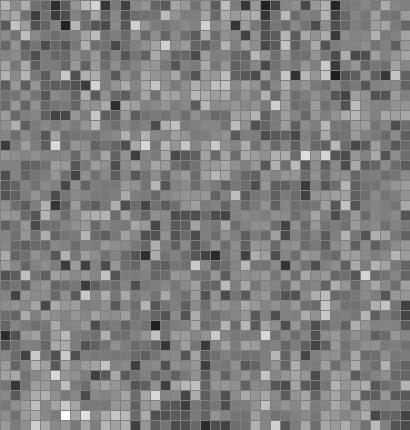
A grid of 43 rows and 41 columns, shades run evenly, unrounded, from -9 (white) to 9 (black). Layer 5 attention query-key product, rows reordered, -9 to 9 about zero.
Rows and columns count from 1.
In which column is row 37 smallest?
11
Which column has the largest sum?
14
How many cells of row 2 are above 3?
6
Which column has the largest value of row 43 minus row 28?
37
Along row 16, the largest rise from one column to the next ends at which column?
34
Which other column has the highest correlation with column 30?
39
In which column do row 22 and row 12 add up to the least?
10
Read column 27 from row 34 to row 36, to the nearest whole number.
-6 0 0
